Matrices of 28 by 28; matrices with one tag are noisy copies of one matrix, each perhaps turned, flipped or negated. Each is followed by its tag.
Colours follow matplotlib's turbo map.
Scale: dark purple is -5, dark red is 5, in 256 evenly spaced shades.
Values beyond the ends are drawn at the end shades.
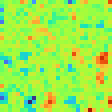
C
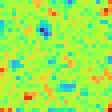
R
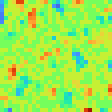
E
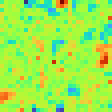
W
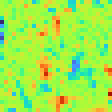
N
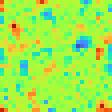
R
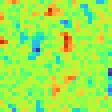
N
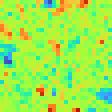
W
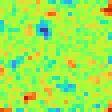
R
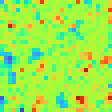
C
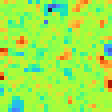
W
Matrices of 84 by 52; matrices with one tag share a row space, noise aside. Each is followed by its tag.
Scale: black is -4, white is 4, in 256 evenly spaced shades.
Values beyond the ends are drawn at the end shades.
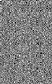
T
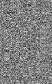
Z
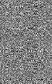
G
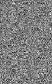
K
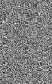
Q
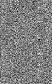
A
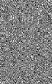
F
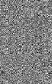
F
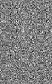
A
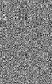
Q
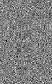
T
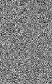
K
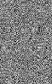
A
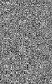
Z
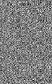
T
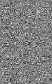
Z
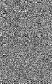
Q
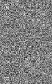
Z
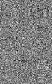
A
